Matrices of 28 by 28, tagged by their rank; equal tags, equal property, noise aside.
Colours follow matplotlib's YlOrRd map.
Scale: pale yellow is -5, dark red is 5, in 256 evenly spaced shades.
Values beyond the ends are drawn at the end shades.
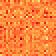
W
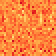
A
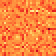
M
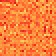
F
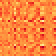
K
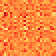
W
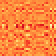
K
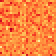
F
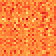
F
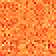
F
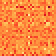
A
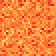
F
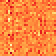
A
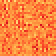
F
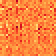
M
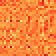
M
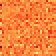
A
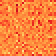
A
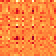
K
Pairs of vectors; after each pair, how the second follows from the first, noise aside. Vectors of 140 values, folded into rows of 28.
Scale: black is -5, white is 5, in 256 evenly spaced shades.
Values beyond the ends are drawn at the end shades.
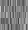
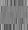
wrapped around, partly zeroed.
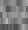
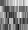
wrapped around, negated, scaled up.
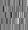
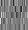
wrapped around.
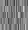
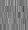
negated, shrunk.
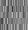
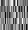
wrapped around, negated, scaled up.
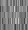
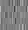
negated, partly zeroed.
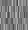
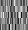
reversed, negated, scaled up.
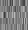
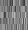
copied.
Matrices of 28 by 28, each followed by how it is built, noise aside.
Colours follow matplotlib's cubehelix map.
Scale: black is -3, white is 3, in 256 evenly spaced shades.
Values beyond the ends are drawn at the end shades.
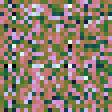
low rank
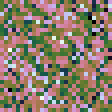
Toeplitz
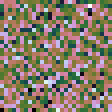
Toeplitz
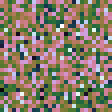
noise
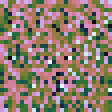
repeating columns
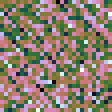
Toeplitz
